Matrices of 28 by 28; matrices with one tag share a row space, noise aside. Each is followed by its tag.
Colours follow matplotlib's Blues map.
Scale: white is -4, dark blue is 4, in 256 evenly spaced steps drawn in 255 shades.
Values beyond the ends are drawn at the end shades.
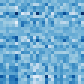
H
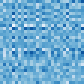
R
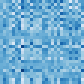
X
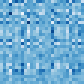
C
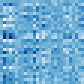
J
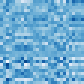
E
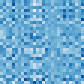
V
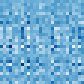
C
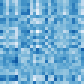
H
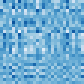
R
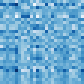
H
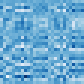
E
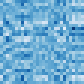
E
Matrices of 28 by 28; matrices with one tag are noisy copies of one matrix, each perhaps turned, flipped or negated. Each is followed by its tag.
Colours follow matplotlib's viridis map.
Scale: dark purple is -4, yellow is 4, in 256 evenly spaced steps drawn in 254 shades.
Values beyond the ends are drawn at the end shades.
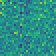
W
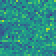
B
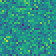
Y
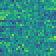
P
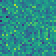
Y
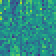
P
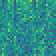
B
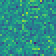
Y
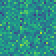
W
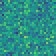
W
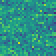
B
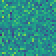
W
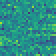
P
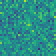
Y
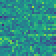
P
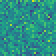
Y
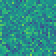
Y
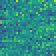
B
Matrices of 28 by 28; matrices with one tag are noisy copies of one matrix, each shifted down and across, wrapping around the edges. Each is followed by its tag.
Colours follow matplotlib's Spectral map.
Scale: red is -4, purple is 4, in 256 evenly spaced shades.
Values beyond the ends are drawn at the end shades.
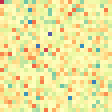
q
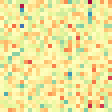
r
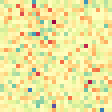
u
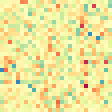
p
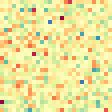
q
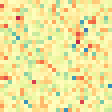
p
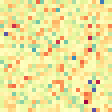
p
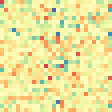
u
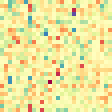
r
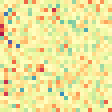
p
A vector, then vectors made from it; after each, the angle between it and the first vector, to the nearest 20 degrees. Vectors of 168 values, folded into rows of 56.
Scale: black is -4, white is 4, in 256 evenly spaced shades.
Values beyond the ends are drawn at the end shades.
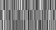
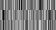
160 degrees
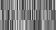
100 degrees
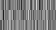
140 degrees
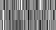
20 degrees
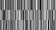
140 degrees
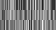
100 degrees
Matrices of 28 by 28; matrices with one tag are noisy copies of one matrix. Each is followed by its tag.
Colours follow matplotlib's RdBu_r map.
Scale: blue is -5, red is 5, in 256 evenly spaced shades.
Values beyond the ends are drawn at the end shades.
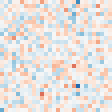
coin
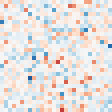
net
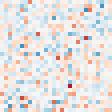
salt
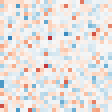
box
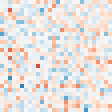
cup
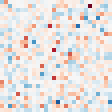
salt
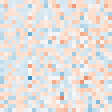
net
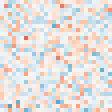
salt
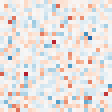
salt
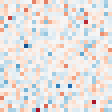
box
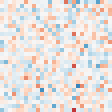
coin
